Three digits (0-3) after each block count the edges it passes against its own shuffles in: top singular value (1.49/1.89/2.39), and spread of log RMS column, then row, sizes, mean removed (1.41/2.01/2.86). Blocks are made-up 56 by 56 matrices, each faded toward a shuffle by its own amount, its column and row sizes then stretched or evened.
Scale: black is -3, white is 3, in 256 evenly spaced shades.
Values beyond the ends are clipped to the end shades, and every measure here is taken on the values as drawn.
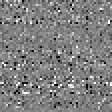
0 2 2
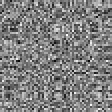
2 0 1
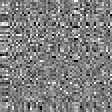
3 1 2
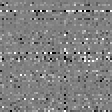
1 1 3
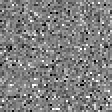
0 0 1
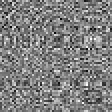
3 1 2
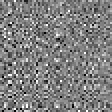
3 2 1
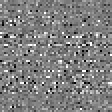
1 0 3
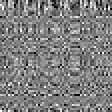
3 0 3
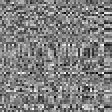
3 0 3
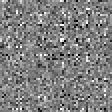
1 2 2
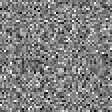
2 0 0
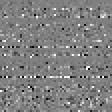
1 0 3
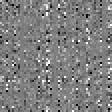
0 3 1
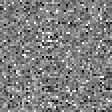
1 1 1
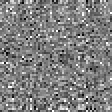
2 1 1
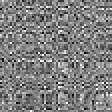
3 1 2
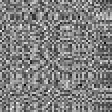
3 0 0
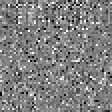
1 0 1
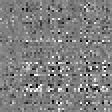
2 2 3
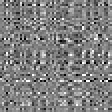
3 0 3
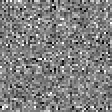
1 0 2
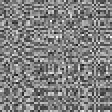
3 0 0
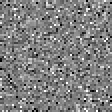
0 0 0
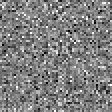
1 0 0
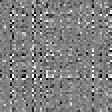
3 3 2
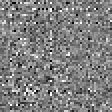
0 1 2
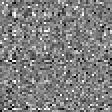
2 0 1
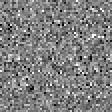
0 0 1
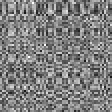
3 1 2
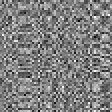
3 2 1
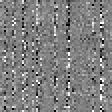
1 3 0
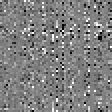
1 3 1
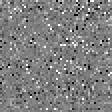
0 0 1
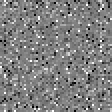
0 1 0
